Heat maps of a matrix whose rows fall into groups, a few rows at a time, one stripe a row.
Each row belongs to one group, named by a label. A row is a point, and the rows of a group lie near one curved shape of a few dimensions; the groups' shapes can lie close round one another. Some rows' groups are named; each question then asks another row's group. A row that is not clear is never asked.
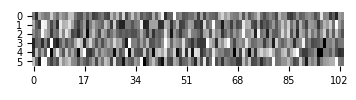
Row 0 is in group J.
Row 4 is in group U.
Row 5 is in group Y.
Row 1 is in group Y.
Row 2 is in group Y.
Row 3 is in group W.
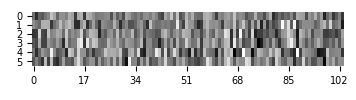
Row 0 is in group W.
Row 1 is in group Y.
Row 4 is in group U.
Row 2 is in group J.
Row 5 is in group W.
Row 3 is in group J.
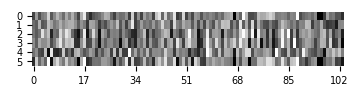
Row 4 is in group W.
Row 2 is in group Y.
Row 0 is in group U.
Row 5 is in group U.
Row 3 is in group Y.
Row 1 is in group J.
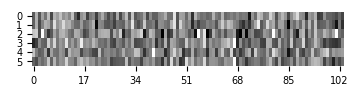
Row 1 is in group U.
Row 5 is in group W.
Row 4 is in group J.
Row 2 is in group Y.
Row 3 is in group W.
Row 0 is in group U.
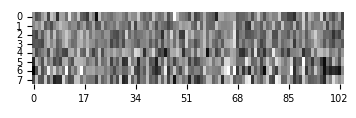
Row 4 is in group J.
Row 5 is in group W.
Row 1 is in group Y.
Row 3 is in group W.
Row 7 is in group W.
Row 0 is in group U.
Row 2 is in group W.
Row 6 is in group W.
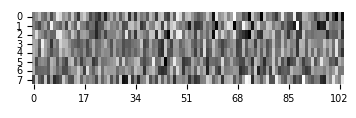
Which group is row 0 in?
Y
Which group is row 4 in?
Y
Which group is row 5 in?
J
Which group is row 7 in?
W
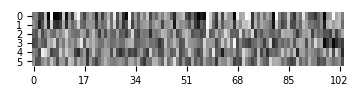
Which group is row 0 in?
W
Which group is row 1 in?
W
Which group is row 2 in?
J
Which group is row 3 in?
W
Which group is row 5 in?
U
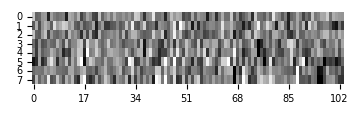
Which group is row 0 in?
J
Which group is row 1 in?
U
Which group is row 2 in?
J
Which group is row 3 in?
J
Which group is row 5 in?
W
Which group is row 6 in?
U
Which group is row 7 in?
U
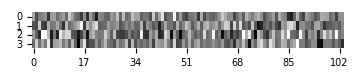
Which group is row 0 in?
J
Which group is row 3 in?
U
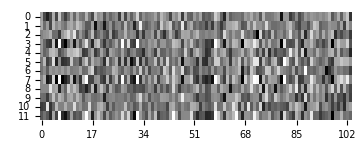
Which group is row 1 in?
J
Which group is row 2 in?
Y
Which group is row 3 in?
W
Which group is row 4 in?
Y
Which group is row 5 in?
W
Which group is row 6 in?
U
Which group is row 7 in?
W
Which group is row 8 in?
Y
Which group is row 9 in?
U
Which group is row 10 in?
J
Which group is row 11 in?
W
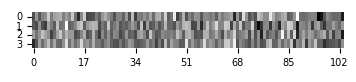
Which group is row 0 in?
U
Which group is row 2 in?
Y
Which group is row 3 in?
W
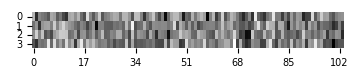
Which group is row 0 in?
J
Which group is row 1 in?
U
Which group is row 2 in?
Y
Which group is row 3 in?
W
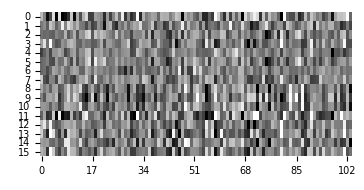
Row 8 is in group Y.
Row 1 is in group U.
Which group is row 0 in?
W
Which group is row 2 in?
J
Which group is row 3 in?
Y
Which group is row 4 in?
W
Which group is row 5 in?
J
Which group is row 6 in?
W
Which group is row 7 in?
J
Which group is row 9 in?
Y
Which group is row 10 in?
Y
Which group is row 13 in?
Y
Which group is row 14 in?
Y
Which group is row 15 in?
Y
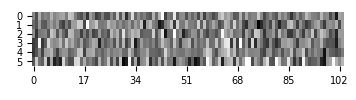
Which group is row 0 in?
J
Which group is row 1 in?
J
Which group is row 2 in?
J
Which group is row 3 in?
J
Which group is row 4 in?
W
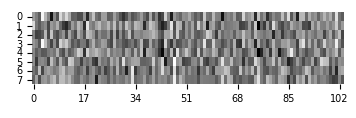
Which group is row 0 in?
Y
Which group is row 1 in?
J
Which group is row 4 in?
J
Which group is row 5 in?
J
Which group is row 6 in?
J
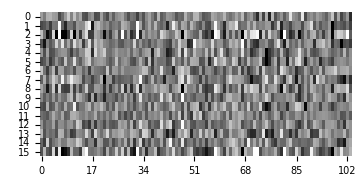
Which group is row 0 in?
Y
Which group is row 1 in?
W
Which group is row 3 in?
W
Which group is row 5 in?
J
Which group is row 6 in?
J
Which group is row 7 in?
U
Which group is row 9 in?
J
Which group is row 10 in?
J
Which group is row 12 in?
J
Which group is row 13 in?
J
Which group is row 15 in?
W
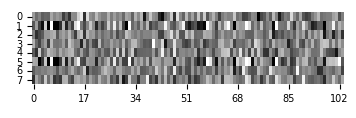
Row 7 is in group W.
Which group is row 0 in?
J
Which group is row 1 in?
W
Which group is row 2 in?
W
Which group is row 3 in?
J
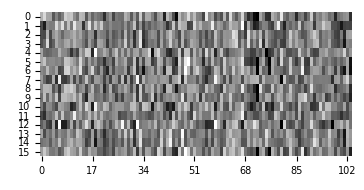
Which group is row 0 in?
Y
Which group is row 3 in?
J
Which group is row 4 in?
J
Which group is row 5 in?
Y
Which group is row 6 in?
Y
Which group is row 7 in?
W
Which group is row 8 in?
Y
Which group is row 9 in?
U
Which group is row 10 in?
J
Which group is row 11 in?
W
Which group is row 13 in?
J
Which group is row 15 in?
Y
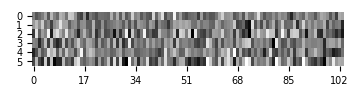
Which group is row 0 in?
J
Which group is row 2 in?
U
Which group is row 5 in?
W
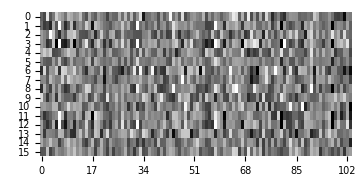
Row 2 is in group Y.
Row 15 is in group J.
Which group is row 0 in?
J
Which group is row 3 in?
W
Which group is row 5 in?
W
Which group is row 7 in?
U
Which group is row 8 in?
W
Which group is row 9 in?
J
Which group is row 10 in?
Y
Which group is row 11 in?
W
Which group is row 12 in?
W
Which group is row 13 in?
J
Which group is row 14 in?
Y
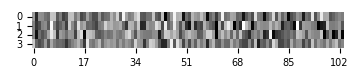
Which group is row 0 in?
J
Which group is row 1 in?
U
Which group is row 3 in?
J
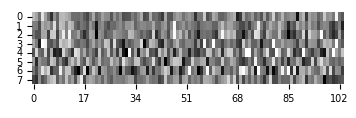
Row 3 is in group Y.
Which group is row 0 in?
Y
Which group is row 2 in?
U
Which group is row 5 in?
J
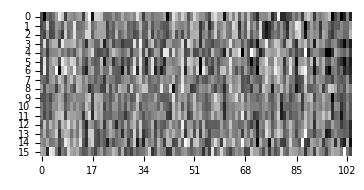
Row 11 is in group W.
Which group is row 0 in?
W
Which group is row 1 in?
J
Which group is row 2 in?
J
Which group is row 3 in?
U
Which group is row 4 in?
U
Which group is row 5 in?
U
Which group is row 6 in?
U
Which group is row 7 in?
U
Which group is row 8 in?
J
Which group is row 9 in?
W
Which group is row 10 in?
W
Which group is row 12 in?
U
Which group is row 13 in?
U
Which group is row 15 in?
Y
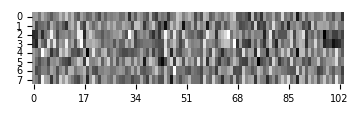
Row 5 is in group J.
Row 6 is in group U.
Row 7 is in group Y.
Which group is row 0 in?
Y
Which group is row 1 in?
J
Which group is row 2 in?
W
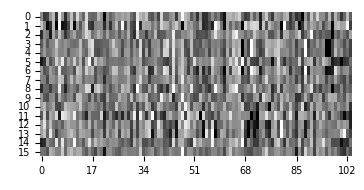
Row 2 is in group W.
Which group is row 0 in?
U
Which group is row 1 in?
W
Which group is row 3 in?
U
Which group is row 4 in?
U
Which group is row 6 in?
U
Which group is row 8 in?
W
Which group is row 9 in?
J
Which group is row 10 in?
Y
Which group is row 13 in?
Y
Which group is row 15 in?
U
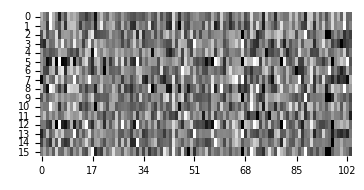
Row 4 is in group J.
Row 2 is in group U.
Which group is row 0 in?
Y
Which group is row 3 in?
W
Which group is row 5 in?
W
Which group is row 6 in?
U
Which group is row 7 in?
W
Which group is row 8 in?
Y
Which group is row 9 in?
U
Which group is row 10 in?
Y
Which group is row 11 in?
Y
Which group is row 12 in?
W
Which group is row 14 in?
W
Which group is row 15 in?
U
